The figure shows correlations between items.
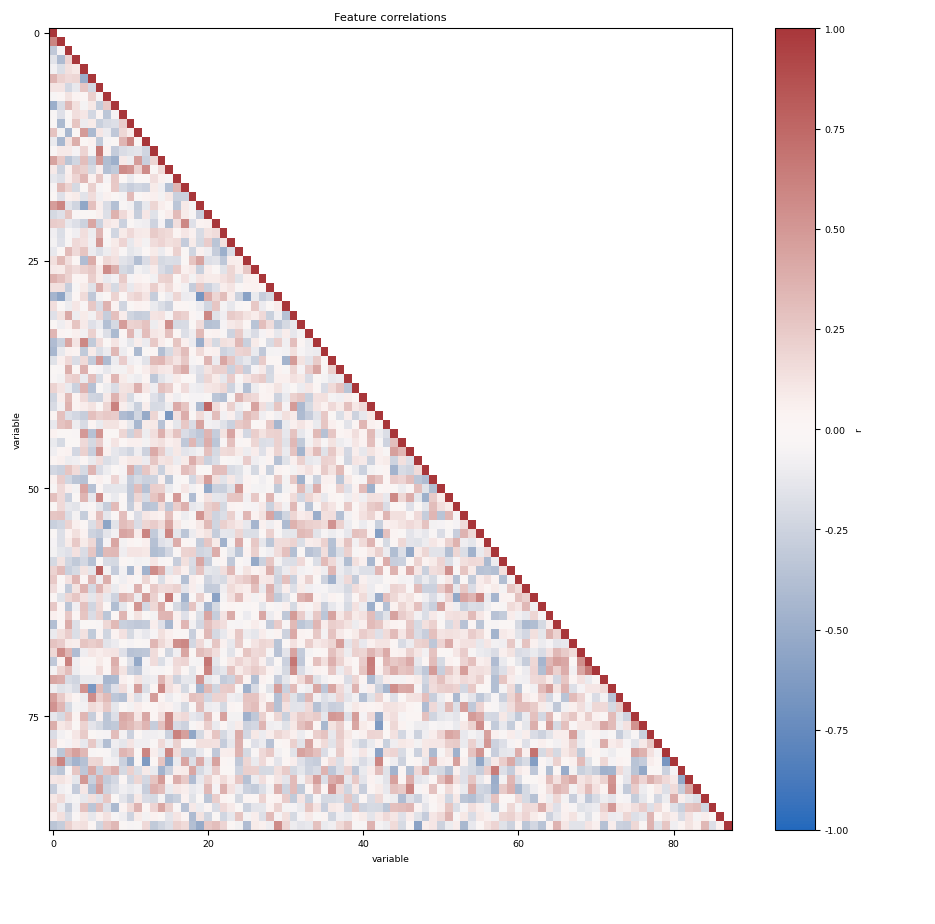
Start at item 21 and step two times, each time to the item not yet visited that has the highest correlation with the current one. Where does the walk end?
67
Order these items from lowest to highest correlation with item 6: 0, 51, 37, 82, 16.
37, 0, 16, 82, 51
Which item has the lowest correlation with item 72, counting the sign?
5
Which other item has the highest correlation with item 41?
20
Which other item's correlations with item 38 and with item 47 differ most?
87
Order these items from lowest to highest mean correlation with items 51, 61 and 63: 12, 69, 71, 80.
69, 12, 80, 71
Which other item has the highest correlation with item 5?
73
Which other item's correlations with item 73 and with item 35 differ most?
0
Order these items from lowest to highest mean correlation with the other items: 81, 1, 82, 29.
81, 29, 1, 82
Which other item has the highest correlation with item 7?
26
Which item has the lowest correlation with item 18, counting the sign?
77
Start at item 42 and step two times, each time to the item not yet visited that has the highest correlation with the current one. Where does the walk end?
1
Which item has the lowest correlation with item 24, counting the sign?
22
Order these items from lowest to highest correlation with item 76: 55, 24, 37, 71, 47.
47, 24, 37, 71, 55
